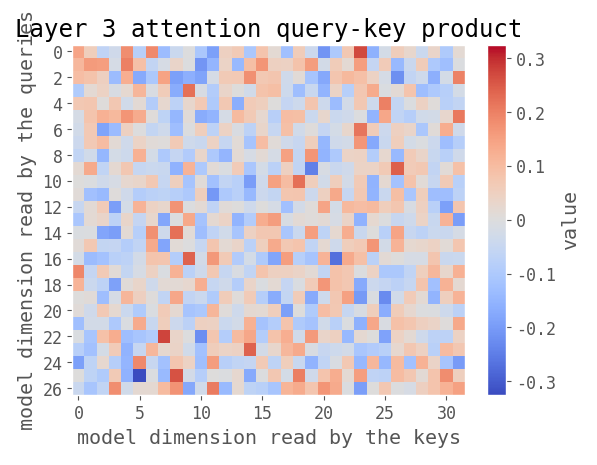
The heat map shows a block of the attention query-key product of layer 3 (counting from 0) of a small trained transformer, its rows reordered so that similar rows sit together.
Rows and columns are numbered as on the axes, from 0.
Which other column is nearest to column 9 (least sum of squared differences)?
12
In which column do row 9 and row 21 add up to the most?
26
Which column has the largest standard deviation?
23
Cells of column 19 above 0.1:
4
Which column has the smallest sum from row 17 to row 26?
25
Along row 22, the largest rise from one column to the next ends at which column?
7
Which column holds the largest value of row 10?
18
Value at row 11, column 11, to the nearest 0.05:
-0.2
